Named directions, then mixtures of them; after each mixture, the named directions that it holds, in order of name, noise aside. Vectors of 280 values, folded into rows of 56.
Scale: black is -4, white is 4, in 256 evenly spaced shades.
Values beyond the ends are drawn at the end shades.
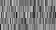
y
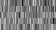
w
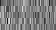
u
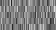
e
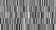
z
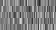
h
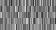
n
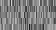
e, w.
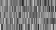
h, w, z.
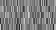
z.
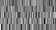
u, w, y.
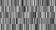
e, n, w.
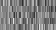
h, w, y.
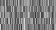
u, z.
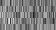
u, w, y.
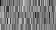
u.
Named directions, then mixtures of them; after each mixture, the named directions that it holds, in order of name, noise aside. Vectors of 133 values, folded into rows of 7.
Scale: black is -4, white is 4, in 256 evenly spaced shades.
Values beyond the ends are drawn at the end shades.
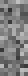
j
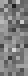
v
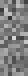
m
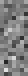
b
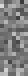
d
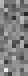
b, d, v.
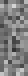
d, v.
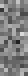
d, j, m.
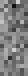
v.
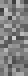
m.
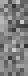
v.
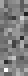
b, d.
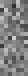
m, v.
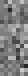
j, v.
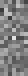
m.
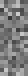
d, m.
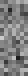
b, j.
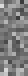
d.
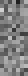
j, m.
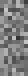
m.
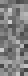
j.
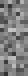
b, d, v.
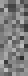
b, m, v.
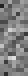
b, d, v.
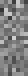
m.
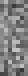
d, v.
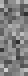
b, d, j.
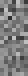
m.
